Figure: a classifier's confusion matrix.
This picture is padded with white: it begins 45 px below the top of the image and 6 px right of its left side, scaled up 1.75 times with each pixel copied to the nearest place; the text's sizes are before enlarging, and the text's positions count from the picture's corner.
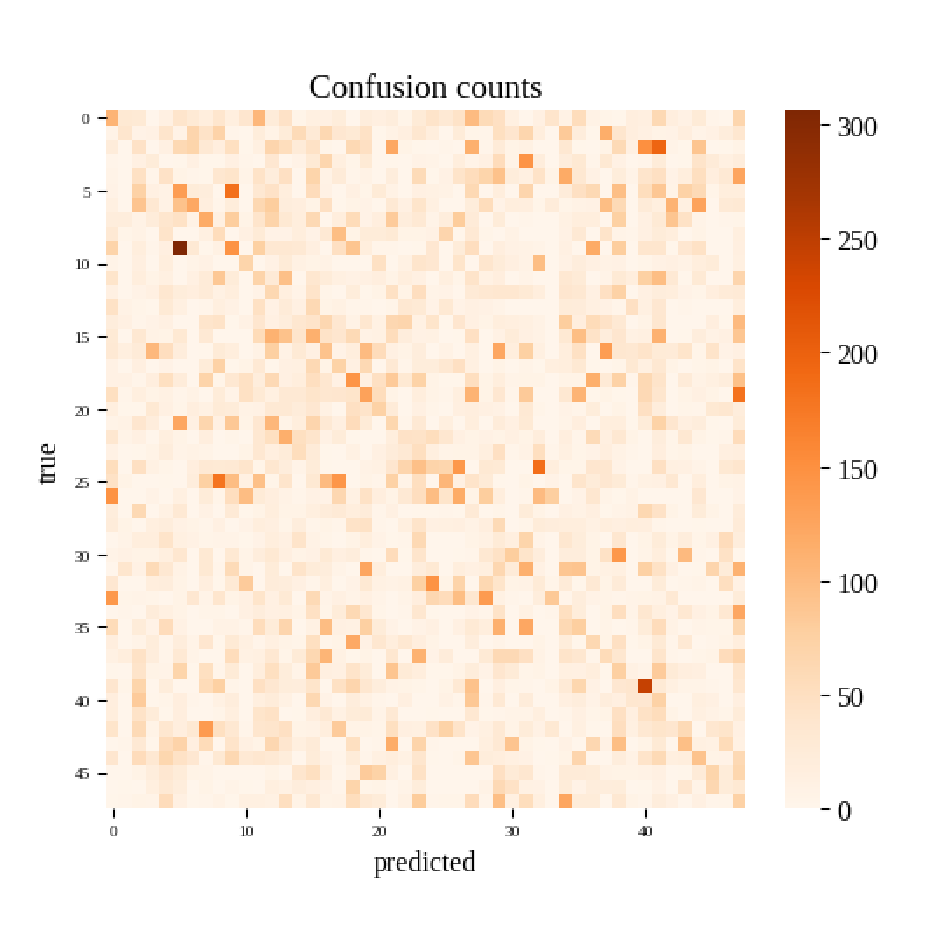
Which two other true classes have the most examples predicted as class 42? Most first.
6, 7
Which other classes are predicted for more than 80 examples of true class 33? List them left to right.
0, 26, 28
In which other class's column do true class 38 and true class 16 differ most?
37
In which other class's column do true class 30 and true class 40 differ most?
38
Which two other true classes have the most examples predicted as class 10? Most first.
26, 32
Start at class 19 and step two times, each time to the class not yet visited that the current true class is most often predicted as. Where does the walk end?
34
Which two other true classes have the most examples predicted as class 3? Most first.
16, 31
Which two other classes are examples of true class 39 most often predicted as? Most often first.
40, 27
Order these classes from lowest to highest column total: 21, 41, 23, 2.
2, 21, 23, 41
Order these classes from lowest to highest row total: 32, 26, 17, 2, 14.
17, 32, 14, 26, 2
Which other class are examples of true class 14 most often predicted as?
47
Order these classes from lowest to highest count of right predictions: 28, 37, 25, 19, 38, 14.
28, 14, 37, 38, 25, 19
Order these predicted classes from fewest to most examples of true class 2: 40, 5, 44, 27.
5, 44, 27, 40
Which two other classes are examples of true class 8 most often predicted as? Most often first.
17, 25
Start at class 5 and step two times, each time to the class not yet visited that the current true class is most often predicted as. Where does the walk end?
36
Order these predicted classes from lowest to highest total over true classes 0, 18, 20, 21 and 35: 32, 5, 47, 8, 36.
32, 8, 36, 5, 47
